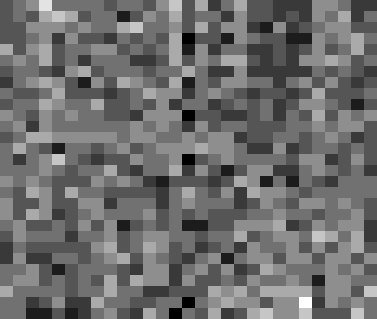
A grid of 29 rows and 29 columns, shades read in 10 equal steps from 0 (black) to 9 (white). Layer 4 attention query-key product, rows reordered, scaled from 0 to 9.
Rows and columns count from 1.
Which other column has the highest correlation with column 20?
21
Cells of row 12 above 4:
8
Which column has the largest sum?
4
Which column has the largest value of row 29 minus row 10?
28
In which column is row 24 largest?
10
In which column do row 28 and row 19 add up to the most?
24
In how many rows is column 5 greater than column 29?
13
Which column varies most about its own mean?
15
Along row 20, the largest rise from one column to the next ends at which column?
3
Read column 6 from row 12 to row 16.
4 5 4 4 3
